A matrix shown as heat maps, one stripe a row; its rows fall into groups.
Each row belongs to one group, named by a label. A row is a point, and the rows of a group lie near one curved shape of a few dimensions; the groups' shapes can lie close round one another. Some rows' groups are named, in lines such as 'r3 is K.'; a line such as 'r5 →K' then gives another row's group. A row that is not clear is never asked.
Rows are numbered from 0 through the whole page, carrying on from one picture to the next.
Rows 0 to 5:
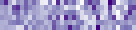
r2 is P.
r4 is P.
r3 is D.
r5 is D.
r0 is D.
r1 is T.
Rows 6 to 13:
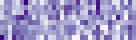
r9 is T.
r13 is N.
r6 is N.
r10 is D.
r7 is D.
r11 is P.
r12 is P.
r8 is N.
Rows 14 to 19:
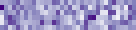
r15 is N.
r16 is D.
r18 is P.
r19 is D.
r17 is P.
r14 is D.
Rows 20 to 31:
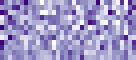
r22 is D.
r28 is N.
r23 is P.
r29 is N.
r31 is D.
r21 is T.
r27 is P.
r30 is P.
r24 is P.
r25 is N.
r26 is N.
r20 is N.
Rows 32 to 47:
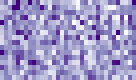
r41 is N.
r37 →P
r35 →N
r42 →N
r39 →D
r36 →N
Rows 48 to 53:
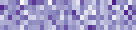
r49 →N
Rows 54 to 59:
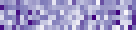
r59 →N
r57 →P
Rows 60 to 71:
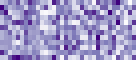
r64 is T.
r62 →D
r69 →D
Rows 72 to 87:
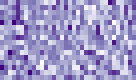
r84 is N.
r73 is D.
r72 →D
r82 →P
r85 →N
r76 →N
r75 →D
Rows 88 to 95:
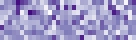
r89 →D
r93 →N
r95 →P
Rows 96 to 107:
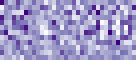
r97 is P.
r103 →P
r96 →D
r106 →D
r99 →N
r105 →D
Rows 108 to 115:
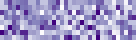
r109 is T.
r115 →D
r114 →N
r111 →P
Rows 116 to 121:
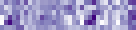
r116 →P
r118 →P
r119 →P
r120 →P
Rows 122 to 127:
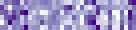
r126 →P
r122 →P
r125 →P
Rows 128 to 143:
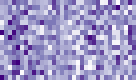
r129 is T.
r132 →P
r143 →N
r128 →P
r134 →N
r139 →P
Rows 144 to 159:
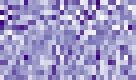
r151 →N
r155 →N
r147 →P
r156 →D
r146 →D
